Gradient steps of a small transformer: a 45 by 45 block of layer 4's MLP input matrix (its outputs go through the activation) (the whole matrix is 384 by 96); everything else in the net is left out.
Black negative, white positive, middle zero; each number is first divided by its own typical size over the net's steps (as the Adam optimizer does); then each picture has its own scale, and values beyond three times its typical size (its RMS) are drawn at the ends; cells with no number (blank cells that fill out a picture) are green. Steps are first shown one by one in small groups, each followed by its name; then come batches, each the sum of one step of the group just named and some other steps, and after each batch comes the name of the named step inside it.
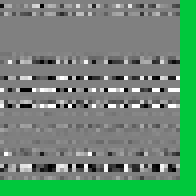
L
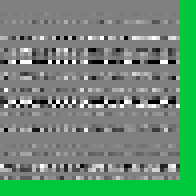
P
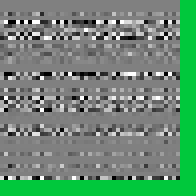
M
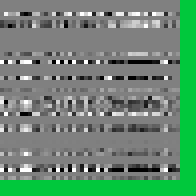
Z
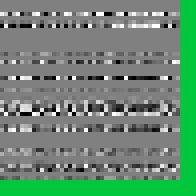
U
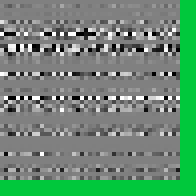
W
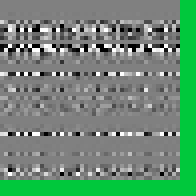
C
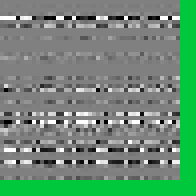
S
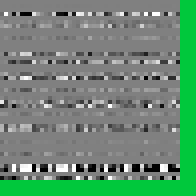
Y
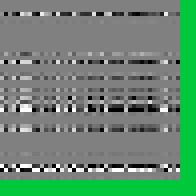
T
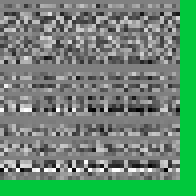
T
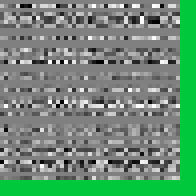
P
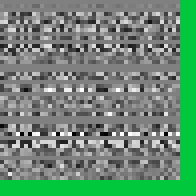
C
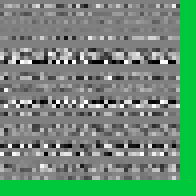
P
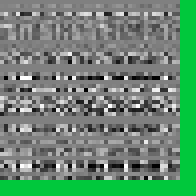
L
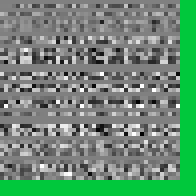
P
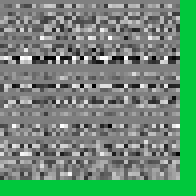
P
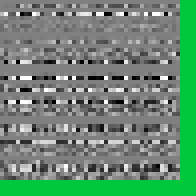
Y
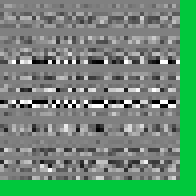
P
